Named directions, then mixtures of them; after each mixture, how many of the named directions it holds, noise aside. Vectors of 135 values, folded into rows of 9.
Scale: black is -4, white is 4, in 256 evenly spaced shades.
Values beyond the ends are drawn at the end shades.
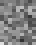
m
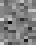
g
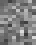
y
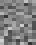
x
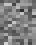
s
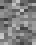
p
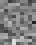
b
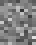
three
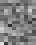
three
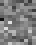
two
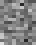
four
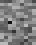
three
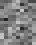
one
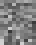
three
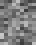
one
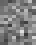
one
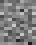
four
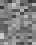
two
